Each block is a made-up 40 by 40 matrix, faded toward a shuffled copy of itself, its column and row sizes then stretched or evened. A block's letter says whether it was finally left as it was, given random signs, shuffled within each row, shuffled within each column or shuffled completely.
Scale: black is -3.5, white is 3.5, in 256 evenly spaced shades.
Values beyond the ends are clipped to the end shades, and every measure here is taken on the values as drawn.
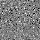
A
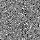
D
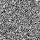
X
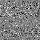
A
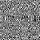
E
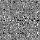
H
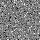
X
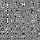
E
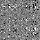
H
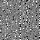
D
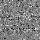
A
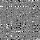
H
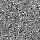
X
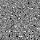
A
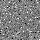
X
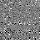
H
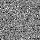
A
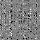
E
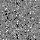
D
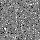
X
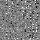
D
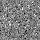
X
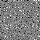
A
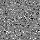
A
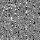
D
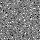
X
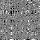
E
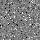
X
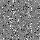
D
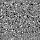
A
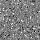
X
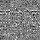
E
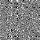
H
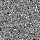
X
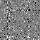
H
